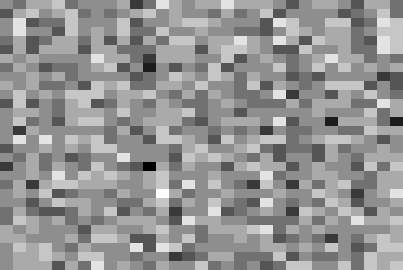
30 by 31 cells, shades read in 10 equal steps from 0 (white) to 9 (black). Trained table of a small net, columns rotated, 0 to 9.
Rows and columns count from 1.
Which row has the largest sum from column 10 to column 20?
8
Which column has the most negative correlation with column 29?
26
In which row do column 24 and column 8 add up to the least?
30
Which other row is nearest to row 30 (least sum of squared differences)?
4
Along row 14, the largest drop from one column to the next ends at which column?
27
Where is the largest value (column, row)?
12, 19
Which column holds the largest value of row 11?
23
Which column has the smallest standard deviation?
24
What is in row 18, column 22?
6
